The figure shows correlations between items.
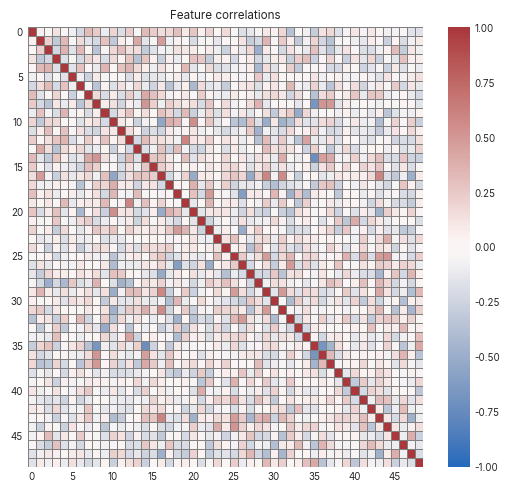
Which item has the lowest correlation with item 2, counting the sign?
28
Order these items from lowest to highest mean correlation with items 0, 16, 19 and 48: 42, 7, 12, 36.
36, 42, 7, 12
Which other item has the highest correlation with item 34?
12
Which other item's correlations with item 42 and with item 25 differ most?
44
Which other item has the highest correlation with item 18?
22
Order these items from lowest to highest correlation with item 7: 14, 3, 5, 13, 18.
5, 13, 18, 3, 14
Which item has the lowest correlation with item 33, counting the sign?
9
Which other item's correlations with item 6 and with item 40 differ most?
32
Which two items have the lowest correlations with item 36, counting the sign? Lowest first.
35, 48
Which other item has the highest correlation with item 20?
10
